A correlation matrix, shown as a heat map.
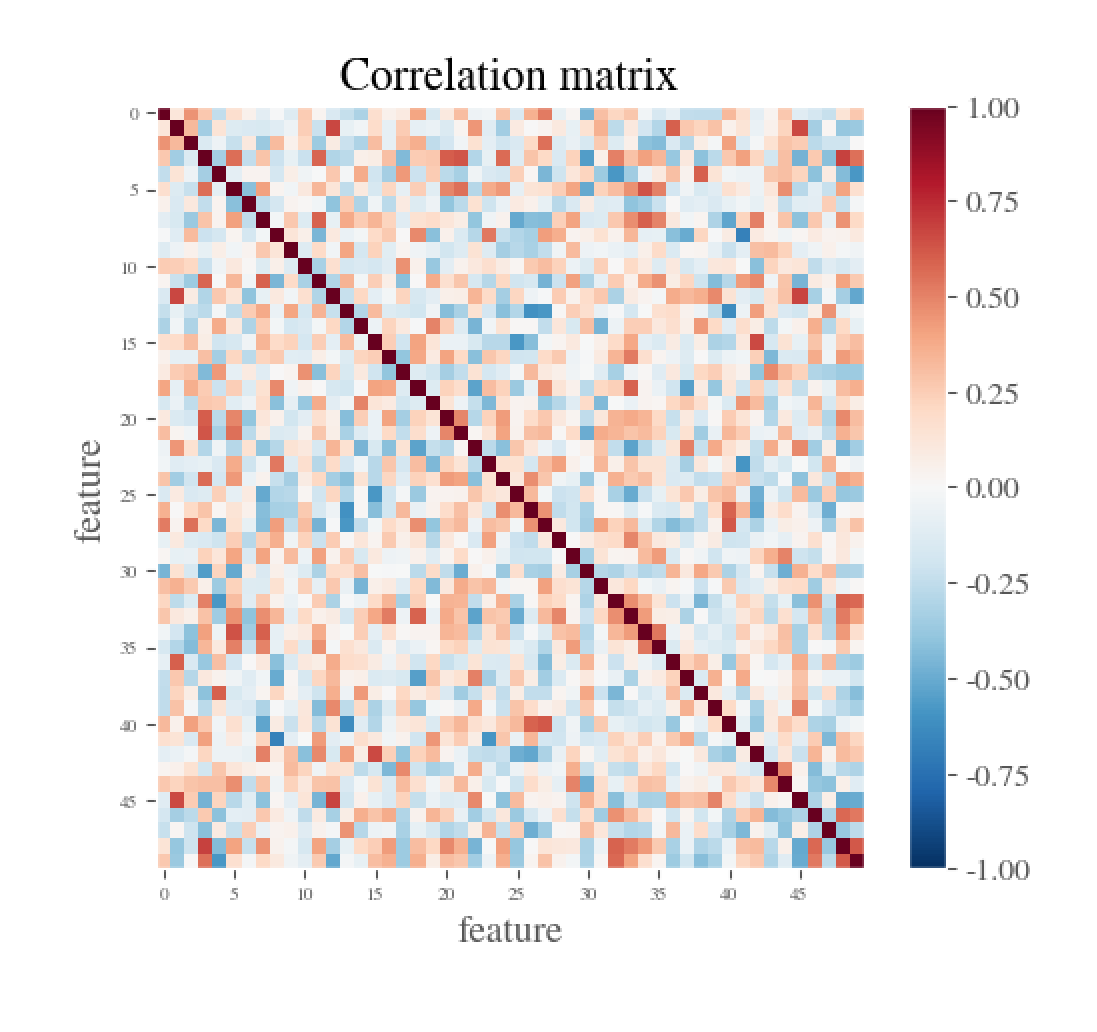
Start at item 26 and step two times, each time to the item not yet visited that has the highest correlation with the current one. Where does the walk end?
27
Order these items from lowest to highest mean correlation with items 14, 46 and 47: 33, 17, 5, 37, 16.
17, 5, 37, 33, 16
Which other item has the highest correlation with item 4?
38
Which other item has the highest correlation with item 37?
22
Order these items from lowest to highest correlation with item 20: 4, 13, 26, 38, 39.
13, 4, 38, 39, 26
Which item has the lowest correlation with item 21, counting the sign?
30
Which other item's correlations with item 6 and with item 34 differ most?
5
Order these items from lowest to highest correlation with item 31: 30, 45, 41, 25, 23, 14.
14, 30, 41, 25, 45, 23
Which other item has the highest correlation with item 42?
15
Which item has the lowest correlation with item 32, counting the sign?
4
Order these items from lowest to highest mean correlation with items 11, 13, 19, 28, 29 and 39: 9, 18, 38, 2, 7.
2, 18, 38, 9, 7
